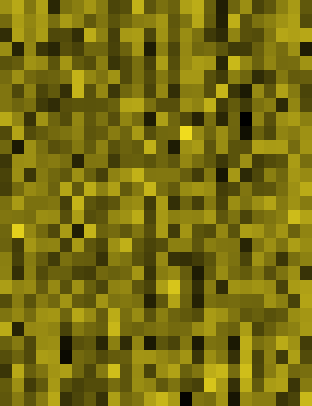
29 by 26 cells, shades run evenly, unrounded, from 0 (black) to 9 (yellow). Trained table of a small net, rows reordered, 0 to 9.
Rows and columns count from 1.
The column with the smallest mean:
13
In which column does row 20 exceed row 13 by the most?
19
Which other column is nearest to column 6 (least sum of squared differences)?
9
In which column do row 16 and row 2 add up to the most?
25
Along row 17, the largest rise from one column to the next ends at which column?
8
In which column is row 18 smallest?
21
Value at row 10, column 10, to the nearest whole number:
5
